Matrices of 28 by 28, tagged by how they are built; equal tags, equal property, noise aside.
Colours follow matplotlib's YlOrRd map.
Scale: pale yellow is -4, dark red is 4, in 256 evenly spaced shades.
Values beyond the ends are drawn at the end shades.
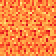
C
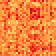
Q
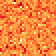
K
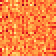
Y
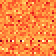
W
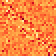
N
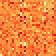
K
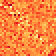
N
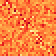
N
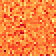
K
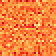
Y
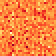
K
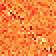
N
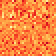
Y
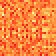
Q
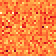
W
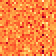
K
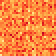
Q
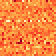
W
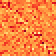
N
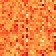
K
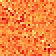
N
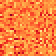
Y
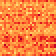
Q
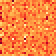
K
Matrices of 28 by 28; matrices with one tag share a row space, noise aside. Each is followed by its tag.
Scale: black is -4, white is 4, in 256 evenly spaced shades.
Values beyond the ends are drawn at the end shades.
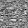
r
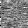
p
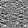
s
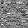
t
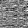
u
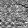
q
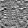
s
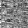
p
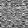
q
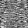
s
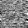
u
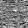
u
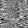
s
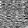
q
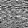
q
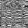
q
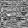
t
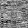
t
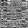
t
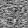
r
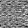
q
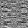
t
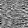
q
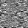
s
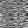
u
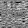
q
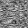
r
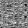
r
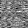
q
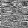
p
